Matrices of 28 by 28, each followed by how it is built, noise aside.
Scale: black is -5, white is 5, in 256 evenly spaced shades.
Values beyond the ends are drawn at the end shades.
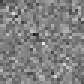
diagonal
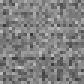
blocks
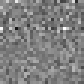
uneven rows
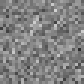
Hankel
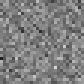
Toeplitz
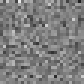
uneven rows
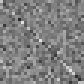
diagonal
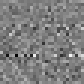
uneven rows
